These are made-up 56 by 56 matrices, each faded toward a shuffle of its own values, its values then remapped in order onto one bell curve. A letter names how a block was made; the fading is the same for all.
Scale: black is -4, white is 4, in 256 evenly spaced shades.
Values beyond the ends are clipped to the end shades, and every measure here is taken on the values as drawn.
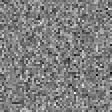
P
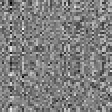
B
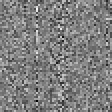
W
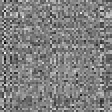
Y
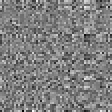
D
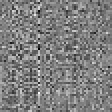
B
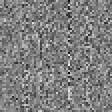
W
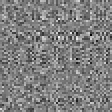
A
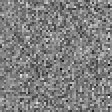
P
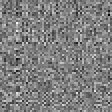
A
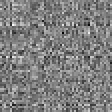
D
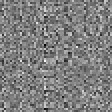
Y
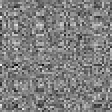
A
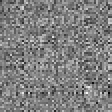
A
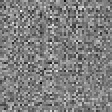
A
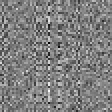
B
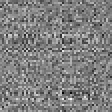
D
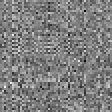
Y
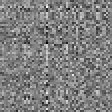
B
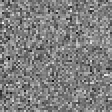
P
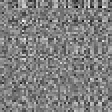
D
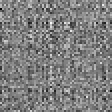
A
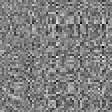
A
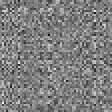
Y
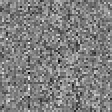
W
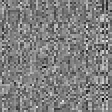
Y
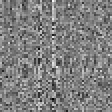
Y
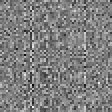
Y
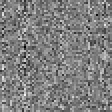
W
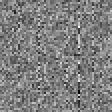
W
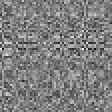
D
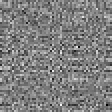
A
